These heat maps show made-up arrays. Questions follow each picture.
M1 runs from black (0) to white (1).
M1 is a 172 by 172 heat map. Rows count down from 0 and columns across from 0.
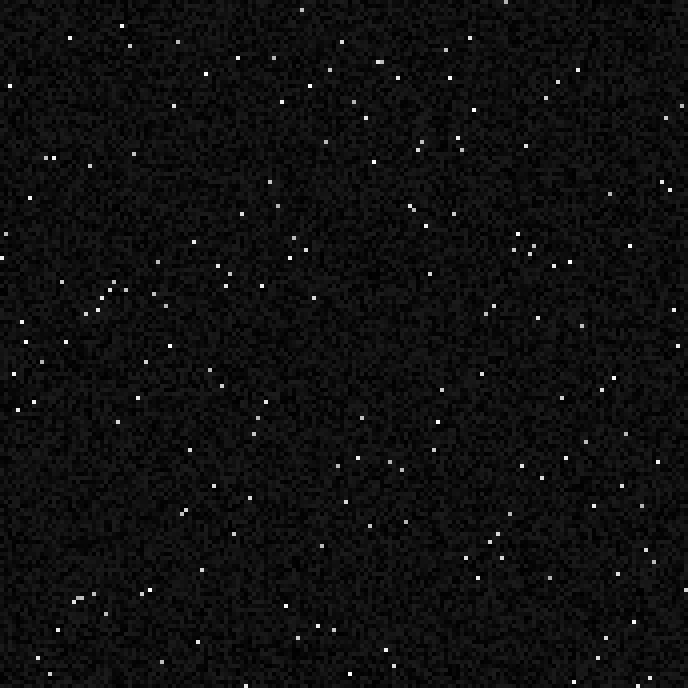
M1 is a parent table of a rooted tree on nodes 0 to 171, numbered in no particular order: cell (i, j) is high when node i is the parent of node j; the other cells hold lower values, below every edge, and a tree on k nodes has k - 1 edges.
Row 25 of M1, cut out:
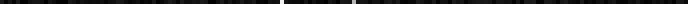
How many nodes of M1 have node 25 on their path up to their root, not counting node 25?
12
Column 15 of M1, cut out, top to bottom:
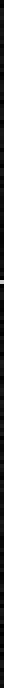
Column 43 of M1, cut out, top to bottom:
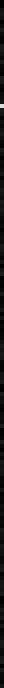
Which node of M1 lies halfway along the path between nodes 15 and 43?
153
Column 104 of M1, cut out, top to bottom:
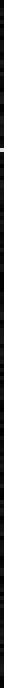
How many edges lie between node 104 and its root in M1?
2
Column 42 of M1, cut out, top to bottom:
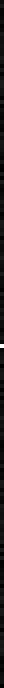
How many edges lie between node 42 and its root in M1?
9
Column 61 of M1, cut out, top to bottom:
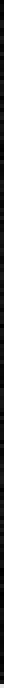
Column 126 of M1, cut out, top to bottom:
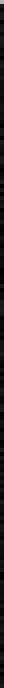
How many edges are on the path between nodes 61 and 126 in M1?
7
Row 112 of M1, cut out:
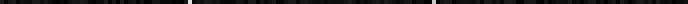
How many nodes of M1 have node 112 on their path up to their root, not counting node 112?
8
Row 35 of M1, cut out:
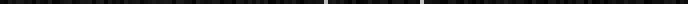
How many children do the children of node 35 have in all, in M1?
3
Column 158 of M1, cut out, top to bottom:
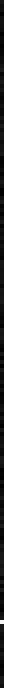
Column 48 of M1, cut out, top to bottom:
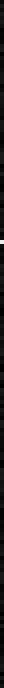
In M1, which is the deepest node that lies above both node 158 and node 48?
121
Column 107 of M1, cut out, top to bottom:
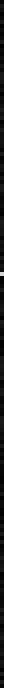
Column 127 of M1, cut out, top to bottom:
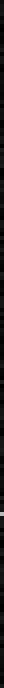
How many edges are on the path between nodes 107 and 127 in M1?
9
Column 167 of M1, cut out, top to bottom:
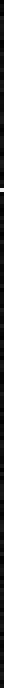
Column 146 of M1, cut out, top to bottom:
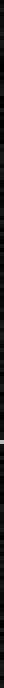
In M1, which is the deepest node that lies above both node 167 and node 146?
115
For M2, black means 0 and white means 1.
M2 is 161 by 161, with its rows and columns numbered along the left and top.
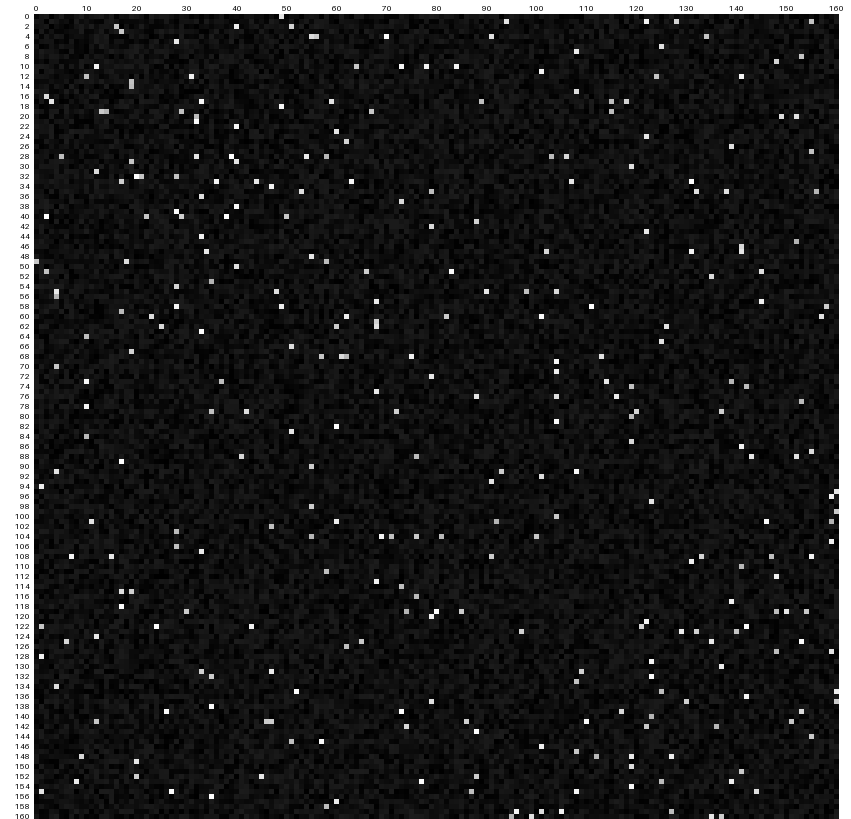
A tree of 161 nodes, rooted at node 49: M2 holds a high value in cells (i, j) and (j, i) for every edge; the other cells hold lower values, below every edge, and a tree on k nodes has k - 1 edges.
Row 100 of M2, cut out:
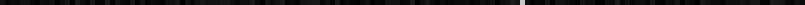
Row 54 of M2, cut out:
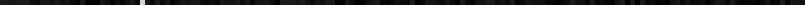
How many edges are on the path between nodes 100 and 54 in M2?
8
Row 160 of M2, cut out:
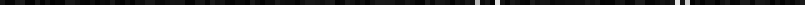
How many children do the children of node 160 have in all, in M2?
2
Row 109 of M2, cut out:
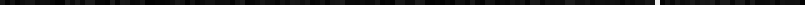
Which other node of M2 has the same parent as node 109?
47
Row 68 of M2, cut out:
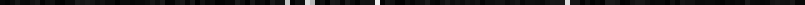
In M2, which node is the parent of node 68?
62
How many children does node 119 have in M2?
6
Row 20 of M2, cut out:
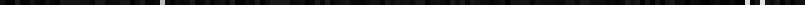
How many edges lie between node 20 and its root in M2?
4
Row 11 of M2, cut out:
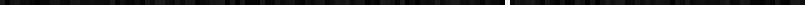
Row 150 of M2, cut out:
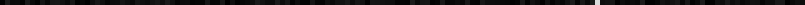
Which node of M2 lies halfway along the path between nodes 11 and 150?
127
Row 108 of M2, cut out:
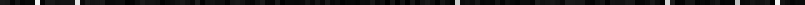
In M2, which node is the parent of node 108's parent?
4
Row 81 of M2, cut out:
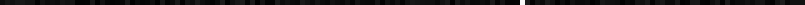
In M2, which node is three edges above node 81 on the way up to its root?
88
